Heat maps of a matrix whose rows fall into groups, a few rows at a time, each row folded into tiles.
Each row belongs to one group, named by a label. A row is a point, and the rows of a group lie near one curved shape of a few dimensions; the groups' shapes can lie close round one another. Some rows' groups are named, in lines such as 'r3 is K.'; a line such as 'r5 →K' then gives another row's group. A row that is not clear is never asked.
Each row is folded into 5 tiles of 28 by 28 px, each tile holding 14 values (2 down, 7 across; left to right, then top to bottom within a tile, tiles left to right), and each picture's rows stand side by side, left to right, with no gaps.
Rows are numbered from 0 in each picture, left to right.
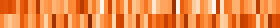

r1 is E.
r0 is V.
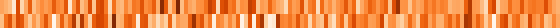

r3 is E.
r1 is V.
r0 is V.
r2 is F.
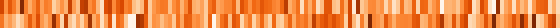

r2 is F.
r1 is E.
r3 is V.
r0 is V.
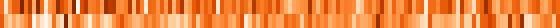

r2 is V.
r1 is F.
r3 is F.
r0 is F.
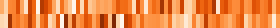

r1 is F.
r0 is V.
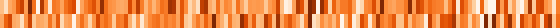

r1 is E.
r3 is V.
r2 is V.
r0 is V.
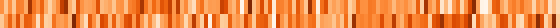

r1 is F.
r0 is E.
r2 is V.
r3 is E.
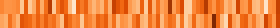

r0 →V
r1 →E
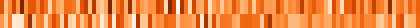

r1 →V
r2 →V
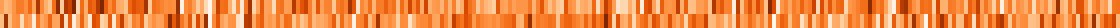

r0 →V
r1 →F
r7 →V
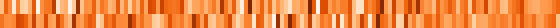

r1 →V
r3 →V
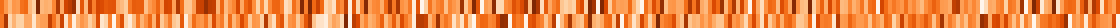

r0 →V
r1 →E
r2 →F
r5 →V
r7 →F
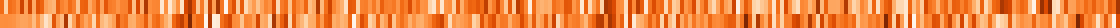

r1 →F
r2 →E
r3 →V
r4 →F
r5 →E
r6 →E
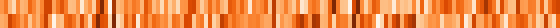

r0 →V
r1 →F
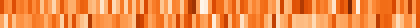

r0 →F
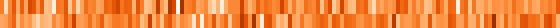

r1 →V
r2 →V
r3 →V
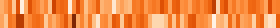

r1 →V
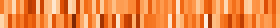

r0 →E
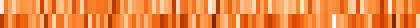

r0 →F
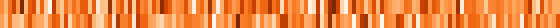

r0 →V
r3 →F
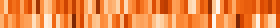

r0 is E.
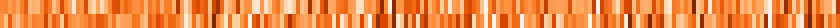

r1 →E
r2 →V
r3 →E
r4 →F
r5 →F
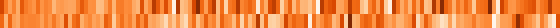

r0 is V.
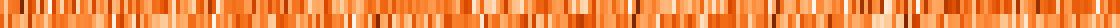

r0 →V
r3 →V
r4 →E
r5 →E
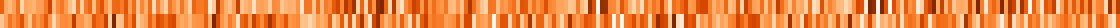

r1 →E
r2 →V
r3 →E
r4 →V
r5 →F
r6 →V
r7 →V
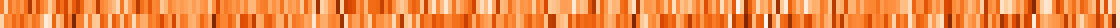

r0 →E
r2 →V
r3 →E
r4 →E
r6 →F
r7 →E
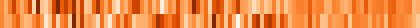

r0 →E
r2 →F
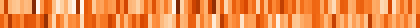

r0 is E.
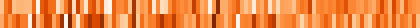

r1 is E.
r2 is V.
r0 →F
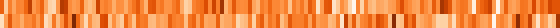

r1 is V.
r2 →V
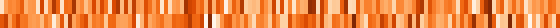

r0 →F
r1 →F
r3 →F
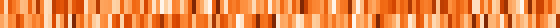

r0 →E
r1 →E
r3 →V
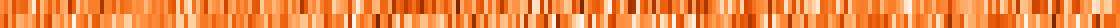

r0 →E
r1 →F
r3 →F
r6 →F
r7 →E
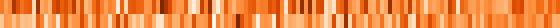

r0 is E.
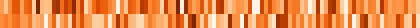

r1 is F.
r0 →E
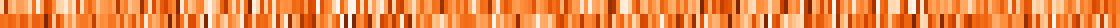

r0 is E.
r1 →F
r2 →V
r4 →E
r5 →F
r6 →E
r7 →E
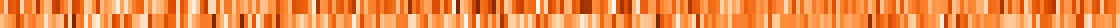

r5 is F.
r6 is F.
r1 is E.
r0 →E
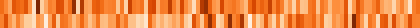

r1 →F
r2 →E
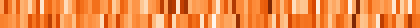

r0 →F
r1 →V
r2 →E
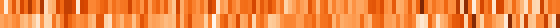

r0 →F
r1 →E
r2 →V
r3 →F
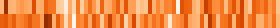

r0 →E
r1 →F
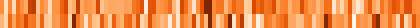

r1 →F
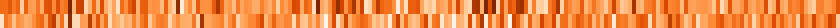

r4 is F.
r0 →F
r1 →V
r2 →E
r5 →V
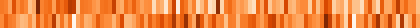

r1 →E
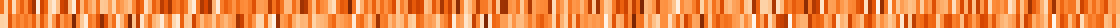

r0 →E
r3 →F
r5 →F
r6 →V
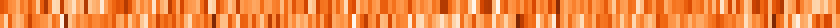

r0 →V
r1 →E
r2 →E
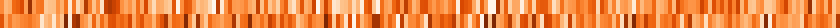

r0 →F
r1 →E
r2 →E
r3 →V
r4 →V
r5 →F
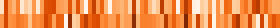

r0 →F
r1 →E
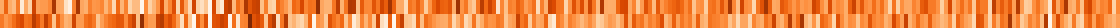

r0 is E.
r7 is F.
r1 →F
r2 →V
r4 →F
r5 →F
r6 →V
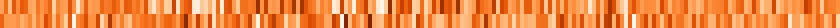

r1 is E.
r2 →V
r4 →E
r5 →F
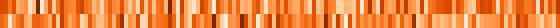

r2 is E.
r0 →V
